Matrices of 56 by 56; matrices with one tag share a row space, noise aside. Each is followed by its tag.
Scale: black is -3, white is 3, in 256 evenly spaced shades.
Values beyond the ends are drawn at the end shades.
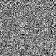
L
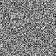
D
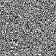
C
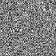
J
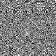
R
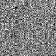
C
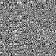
J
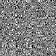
R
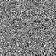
D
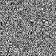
J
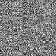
J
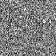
J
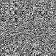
C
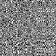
R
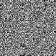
L
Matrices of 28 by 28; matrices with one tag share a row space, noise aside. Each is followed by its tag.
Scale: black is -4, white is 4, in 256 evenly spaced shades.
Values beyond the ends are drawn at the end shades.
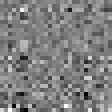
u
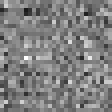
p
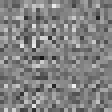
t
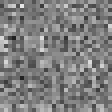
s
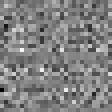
s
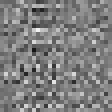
t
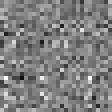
s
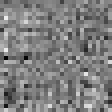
p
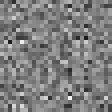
u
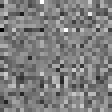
s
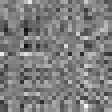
p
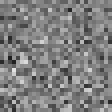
u
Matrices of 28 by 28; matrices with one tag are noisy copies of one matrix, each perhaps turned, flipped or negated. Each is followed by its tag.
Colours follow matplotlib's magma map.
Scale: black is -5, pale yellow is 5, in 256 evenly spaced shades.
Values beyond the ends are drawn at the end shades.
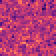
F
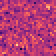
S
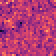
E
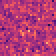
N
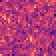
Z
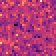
Z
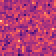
N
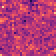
E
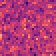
N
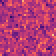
S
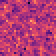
N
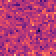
Z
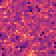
E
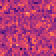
S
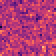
F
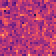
F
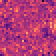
E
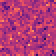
S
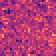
F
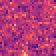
E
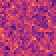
S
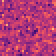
N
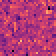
F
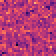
S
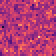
N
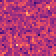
S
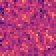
Z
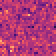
F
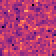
N
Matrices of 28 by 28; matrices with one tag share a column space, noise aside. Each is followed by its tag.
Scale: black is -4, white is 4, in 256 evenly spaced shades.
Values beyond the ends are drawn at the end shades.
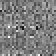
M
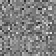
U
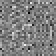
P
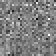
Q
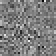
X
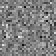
P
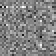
P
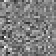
X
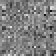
M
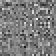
Q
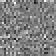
X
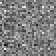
P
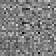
U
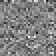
X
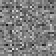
P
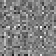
M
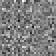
X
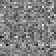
P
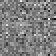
Q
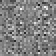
U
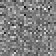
U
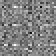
P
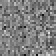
M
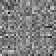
M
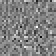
X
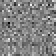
Q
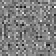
P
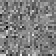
M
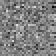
P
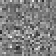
X
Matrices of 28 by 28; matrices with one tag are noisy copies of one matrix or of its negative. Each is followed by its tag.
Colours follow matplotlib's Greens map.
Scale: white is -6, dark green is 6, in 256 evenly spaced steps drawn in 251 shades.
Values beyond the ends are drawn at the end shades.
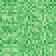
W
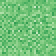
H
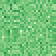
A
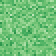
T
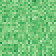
W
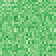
W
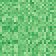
W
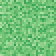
T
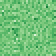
A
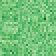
W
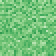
T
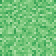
T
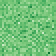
H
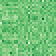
W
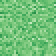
T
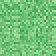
A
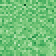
T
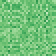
A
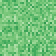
W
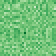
A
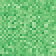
H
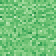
T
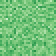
T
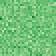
H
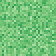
H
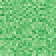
T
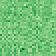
H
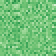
A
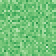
A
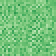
H
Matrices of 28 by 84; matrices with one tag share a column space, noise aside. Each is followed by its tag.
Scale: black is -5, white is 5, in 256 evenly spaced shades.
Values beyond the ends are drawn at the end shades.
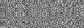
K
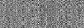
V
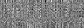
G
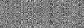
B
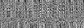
G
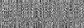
G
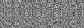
K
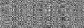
V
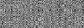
V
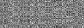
B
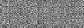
B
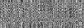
G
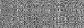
V
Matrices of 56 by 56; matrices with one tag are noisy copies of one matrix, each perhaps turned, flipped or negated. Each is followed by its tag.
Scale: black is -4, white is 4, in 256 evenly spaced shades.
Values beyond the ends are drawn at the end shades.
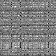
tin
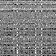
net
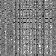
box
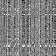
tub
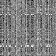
tub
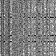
net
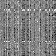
tub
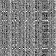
tin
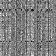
tub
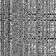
net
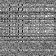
box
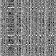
tin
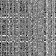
net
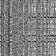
net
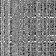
net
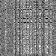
box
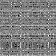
tin
